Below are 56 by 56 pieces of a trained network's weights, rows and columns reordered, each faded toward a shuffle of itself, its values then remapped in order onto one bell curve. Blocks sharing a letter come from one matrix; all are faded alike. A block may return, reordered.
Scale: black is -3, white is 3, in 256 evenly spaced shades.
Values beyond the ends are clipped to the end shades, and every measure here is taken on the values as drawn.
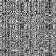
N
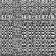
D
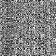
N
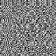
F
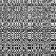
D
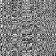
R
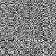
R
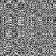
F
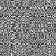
R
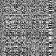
D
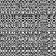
D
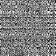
D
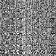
N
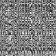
D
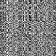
N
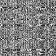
N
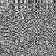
F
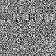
F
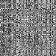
N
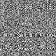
N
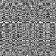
R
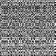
D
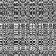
D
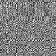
R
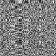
F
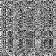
N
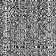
N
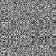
R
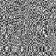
F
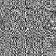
F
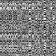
D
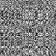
F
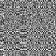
R
